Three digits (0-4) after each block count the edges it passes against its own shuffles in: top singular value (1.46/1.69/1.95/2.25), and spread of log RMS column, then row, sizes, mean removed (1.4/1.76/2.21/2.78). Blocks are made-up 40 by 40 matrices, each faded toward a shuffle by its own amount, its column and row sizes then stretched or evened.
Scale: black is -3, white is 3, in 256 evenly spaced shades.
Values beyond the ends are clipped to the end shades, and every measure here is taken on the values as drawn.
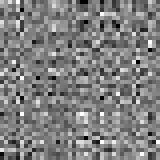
4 2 2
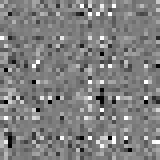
0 3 3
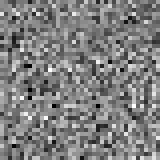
0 1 2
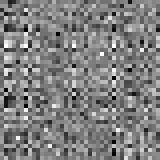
4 3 1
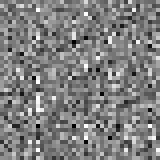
1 2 0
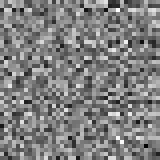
3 0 2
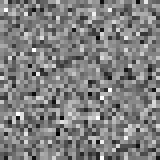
1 0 0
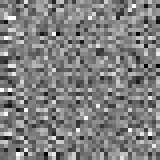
3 2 0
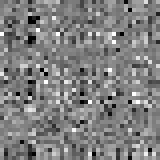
3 1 2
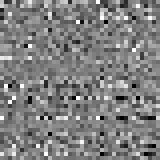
2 1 3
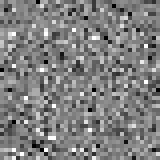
1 0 0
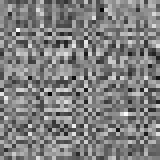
4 1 2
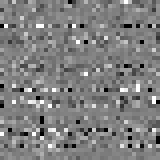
0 1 4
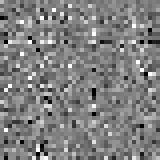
1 2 1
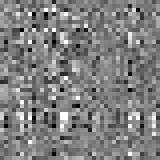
3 3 2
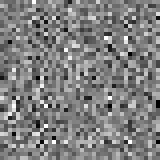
2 2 1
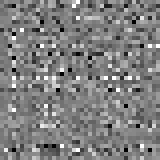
0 2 3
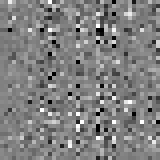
1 4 2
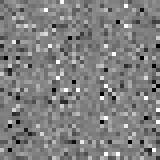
0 1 0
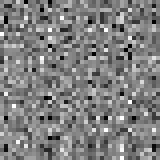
3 2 1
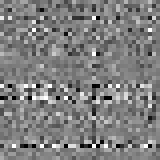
2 1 4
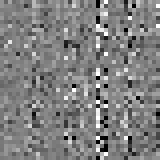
3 4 1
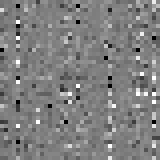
0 3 1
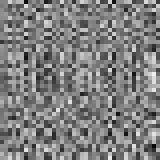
4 4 1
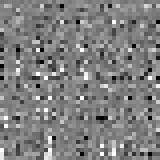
0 3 3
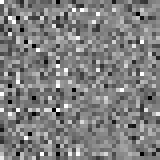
1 1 0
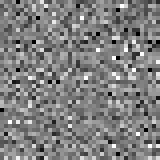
2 0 0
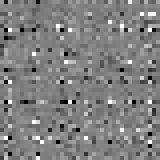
2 2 3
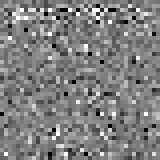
2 0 2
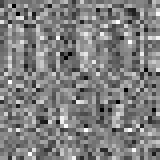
3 0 1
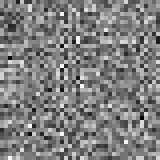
3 1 0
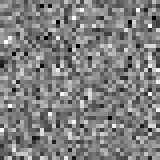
1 0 0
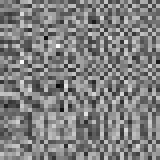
4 1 0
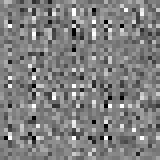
3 4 2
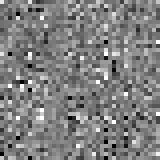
0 3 1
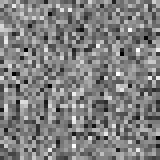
1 1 0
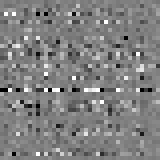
1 1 4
